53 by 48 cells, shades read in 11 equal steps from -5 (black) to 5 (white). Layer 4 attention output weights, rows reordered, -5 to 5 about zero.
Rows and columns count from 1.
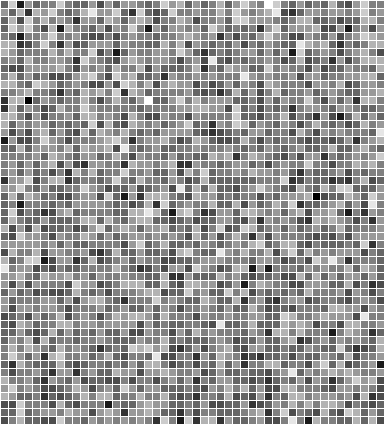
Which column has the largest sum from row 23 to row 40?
11
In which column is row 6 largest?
38
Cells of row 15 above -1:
30
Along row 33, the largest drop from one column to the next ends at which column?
6
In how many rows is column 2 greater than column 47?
21
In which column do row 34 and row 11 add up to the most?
1
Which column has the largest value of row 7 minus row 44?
23
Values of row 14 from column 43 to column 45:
1 1 0
